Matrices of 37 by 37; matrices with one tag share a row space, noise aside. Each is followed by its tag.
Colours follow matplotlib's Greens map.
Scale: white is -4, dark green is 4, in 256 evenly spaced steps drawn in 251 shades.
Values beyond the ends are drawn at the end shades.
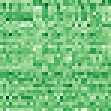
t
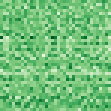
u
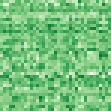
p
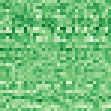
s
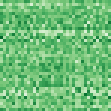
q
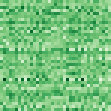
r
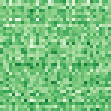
u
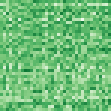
t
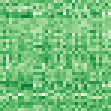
t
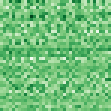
u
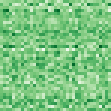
p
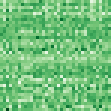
t
